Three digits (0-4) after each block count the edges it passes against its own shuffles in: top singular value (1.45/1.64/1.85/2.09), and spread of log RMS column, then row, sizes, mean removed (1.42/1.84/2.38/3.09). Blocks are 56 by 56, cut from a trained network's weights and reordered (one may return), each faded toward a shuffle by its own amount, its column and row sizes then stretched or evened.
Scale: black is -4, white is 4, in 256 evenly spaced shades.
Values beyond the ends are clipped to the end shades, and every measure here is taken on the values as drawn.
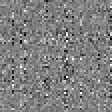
0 3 2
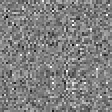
2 1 0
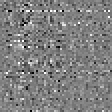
2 2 3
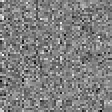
2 2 0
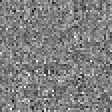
1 0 1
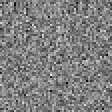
2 0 1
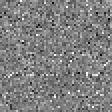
0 0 1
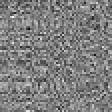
4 1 0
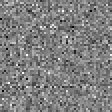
1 0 1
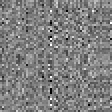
4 3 0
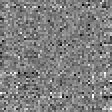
2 2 2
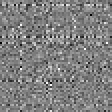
4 0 2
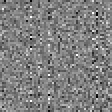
1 3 0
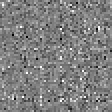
1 2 1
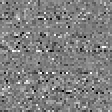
0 0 3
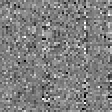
2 3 0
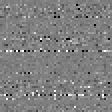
2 0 3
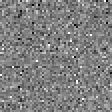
0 0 2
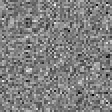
3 1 0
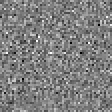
2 0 2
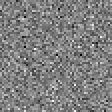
2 1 0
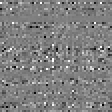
0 1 4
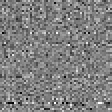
3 0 2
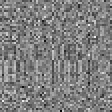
4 2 0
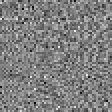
3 0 0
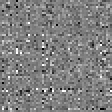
1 3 3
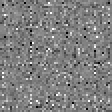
0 1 1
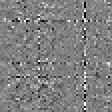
3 3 1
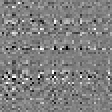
4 2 4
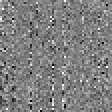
1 3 0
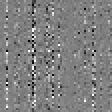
3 4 0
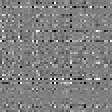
4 2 4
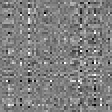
4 3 2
